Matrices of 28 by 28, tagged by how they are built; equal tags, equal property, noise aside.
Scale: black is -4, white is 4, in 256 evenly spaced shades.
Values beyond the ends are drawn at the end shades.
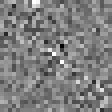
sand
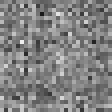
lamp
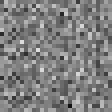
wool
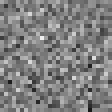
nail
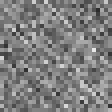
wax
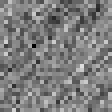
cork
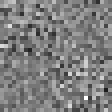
sand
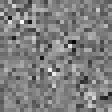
sand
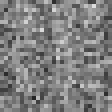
lamp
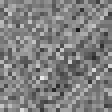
cork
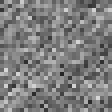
cork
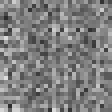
lamp
